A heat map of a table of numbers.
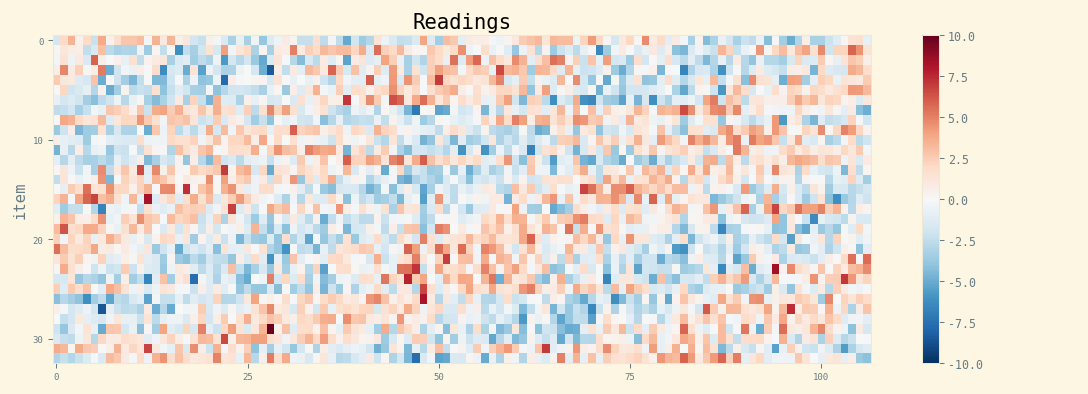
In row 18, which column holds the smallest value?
99
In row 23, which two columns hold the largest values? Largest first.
94, 47
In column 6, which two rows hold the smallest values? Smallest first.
27, 17
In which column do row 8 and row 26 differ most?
48
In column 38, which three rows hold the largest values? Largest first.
6, 12, 28
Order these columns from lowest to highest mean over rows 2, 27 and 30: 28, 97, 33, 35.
97, 33, 28, 35
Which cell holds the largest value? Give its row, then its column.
29, 28
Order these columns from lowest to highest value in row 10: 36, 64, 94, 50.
36, 64, 50, 94
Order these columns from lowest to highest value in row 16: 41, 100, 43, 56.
43, 41, 56, 100
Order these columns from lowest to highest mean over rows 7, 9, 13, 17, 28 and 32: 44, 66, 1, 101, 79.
1, 44, 66, 101, 79
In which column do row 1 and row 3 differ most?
87
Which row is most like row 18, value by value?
8
